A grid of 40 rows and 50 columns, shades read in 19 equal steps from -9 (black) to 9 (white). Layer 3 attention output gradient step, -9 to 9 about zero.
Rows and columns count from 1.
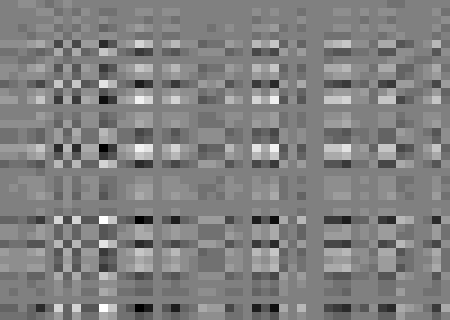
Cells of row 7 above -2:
32
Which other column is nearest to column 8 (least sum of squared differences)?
4
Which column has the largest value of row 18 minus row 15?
12
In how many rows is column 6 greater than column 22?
6
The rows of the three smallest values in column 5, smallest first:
39, 28, 11
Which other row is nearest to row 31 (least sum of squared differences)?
21
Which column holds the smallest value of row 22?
5
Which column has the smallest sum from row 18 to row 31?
34
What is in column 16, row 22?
0
